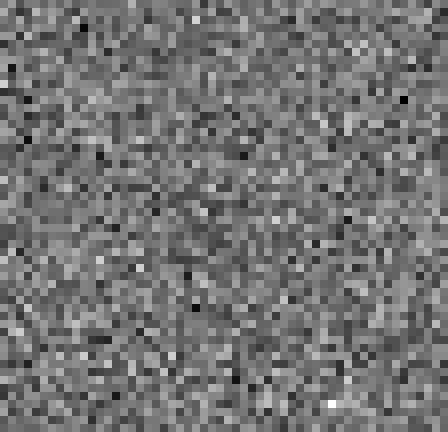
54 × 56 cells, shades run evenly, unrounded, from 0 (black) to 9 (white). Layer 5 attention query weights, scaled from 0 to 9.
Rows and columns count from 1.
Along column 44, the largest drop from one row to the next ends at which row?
28
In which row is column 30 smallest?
48
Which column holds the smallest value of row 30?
43
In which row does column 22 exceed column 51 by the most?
13
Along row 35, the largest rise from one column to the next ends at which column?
25
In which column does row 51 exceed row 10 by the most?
42
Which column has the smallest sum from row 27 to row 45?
24
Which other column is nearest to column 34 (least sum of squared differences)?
21
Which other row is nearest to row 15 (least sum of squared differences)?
54
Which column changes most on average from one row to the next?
1
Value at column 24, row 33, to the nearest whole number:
2
